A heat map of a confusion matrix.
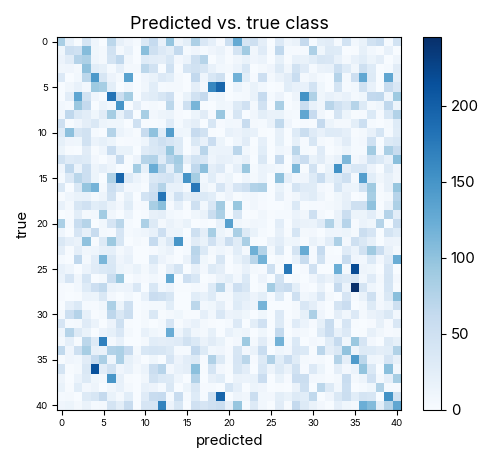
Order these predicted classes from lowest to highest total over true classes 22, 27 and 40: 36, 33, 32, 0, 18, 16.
32, 0, 16, 18, 33, 36
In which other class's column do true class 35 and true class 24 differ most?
40
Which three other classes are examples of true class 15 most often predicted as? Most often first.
7, 36, 26
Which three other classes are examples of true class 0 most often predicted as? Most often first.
21, 13, 16
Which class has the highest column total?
16
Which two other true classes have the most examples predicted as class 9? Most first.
14, 27
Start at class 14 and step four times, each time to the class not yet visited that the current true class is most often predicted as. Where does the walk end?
39
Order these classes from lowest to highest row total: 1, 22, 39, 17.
17, 1, 22, 39
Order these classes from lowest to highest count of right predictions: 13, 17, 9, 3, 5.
17, 9, 13, 5, 3
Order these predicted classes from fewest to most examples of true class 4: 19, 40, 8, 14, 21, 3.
14, 40, 19, 3, 21, 8
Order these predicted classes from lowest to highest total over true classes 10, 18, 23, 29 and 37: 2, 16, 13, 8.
8, 2, 13, 16
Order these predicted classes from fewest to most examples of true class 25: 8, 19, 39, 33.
8, 19, 39, 33
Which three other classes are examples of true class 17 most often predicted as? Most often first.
12, 37, 40
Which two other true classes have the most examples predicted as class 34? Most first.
13, 20
